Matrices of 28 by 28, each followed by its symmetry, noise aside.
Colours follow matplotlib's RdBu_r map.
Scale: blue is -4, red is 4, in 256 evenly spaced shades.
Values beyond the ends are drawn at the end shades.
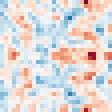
mirrored top to bottom.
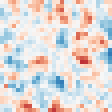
antisymmetric.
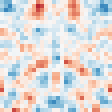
mirrored left to right.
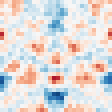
mirrored left to right.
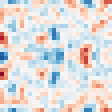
mirrored top to bottom.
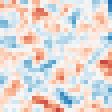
no symmetry.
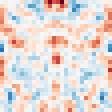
mirrored left to right.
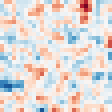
antisymmetric.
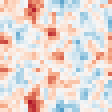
mirrored top to bottom.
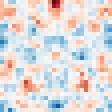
mirrored left to right.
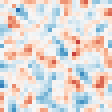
antisymmetric.
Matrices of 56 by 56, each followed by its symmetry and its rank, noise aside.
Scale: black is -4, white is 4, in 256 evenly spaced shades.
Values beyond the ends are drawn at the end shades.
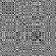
symmetric, rank three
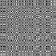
symmetric, rank two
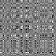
no symmetry, rank three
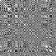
symmetric, rank four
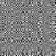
no symmetry, rank four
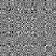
symmetric, rank four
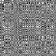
no symmetry, rank four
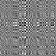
no symmetry, rank two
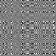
no symmetry, rank two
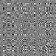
antisymmetric, rank four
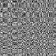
no symmetry, rank four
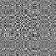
no symmetry, rank four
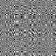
antisymmetric, rank four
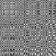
symmetric, rank three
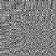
antisymmetric, rank four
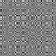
no symmetry, rank two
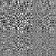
no symmetry, rank four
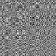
antisymmetric, rank four
